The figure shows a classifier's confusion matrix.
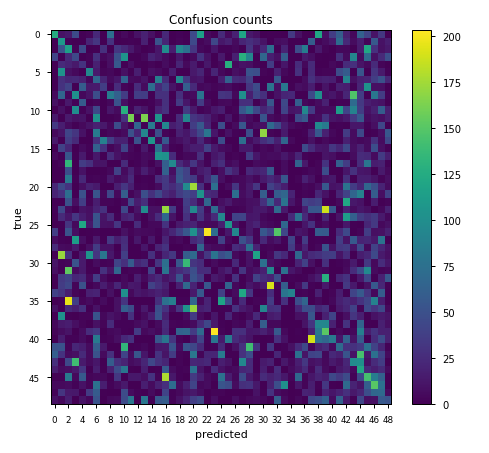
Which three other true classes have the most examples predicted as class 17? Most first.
35, 46, 41
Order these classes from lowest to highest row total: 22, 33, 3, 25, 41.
25, 22, 33, 3, 41
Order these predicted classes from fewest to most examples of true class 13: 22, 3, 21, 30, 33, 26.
26, 33, 3, 21, 22, 30
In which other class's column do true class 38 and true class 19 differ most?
39
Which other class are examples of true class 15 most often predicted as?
6
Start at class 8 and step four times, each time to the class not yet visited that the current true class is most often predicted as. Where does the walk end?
47
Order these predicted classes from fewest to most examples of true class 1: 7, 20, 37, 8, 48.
7, 48, 8, 20, 37
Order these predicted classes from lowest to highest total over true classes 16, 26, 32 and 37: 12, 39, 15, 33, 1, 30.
12, 33, 30, 1, 15, 39
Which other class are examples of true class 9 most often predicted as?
43
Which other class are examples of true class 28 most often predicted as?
21
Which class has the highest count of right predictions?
20
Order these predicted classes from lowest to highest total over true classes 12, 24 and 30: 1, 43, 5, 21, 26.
5, 1, 26, 43, 21
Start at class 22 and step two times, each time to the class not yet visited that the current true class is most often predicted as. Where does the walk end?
44
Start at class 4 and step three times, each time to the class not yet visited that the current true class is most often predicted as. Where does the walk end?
31
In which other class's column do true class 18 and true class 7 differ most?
45
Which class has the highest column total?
16
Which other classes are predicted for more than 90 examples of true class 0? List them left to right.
21, 27, 38
